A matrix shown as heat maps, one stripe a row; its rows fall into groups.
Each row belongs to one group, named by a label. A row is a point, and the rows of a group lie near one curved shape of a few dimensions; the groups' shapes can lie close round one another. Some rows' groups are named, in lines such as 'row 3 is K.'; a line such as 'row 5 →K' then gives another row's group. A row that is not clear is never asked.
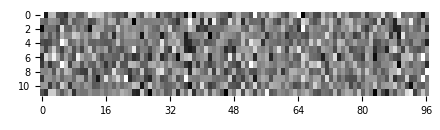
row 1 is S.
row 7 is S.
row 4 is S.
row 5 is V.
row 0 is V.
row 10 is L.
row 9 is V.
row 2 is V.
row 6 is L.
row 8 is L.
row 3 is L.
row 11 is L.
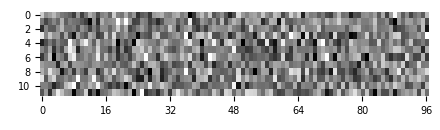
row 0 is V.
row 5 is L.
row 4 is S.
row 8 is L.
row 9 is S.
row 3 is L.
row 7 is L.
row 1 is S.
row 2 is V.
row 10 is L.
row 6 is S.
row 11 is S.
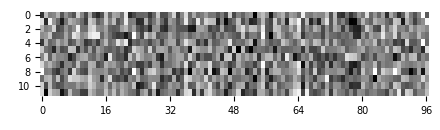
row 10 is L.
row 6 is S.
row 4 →V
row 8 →L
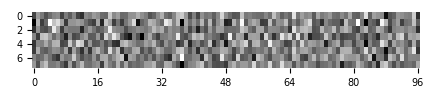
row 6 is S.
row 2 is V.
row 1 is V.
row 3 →L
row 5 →V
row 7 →V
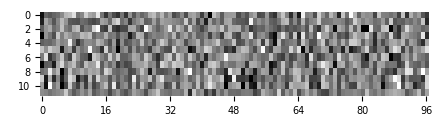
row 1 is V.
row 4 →L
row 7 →S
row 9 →L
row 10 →L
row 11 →L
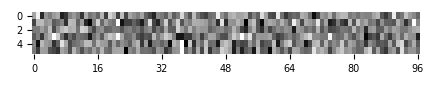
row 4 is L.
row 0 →S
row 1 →V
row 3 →S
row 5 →S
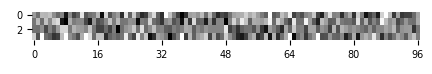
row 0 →V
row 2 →L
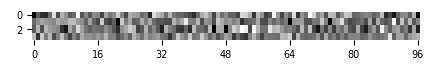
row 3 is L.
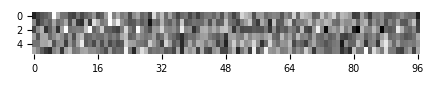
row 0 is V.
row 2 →S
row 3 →V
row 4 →V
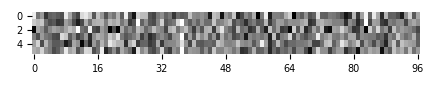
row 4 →S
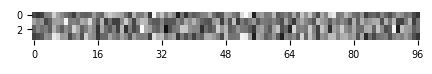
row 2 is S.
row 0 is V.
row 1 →L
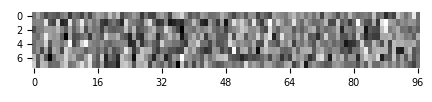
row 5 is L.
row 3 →L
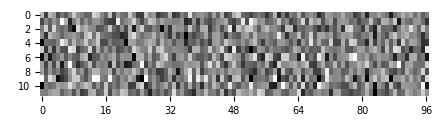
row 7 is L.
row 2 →S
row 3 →V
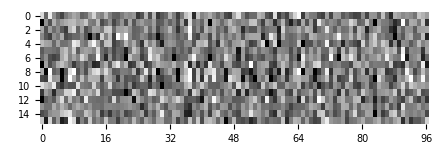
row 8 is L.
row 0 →L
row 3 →S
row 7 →V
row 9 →L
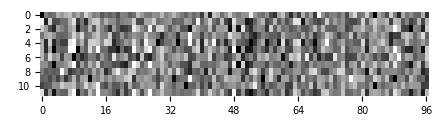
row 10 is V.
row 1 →L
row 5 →L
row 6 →L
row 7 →L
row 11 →L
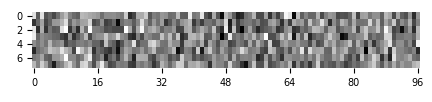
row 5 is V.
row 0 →L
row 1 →L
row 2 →L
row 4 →L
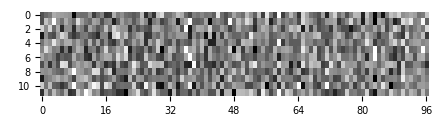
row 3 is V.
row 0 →L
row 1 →L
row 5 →V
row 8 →L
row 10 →L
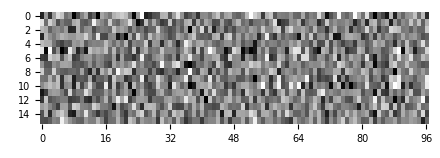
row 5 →L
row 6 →L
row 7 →V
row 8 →S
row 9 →L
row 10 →V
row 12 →V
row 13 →L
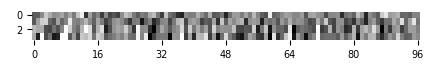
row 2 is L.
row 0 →V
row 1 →L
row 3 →L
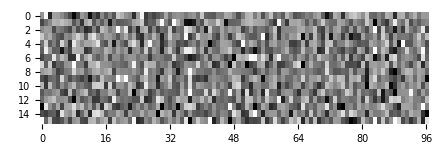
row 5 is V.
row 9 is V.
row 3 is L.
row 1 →V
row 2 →V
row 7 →L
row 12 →L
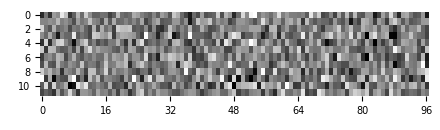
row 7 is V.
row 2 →S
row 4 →S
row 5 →V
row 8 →L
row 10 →S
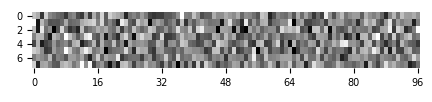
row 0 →S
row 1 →V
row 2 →L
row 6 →V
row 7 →V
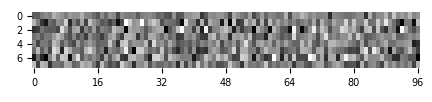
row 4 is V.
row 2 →S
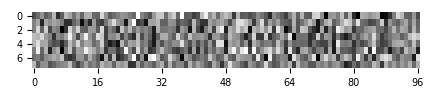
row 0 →S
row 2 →S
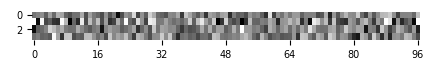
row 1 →L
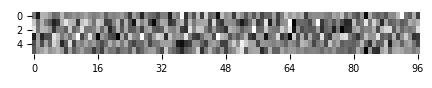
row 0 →L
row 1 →L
